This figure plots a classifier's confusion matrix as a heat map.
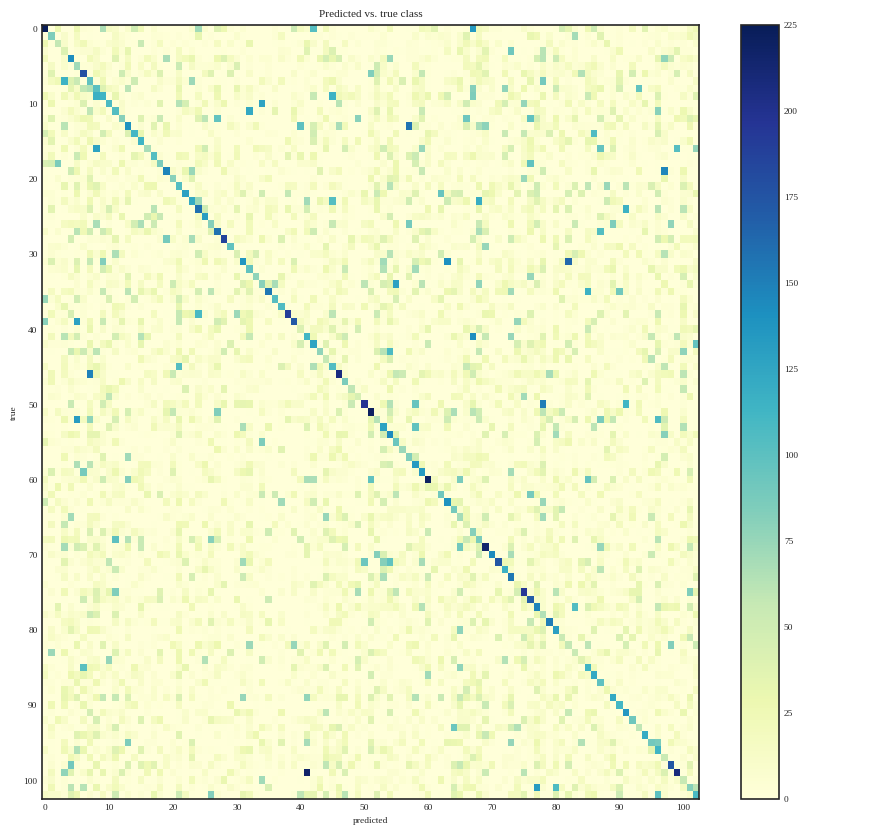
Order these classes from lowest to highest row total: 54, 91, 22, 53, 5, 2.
2, 5, 91, 53, 54, 22
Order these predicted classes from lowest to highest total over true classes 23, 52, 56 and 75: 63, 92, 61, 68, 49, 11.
61, 92, 49, 63, 11, 68
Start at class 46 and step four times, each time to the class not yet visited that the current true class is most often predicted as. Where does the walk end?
53
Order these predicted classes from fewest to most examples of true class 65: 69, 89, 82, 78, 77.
82, 77, 89, 69, 78
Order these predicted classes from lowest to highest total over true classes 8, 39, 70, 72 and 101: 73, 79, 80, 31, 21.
79, 31, 73, 21, 80
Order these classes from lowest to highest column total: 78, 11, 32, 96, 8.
32, 8, 11, 78, 96
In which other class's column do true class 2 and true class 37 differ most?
15
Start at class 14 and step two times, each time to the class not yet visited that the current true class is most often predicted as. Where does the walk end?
60
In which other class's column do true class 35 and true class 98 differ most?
85
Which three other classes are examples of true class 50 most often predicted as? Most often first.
78, 91, 58
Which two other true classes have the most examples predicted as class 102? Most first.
42, 16
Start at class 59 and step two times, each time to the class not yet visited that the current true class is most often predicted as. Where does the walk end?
51
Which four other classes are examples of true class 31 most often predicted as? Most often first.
82, 63, 9, 53
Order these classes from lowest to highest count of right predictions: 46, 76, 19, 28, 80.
80, 19, 76, 28, 46
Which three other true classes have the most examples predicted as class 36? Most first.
34, 62, 11
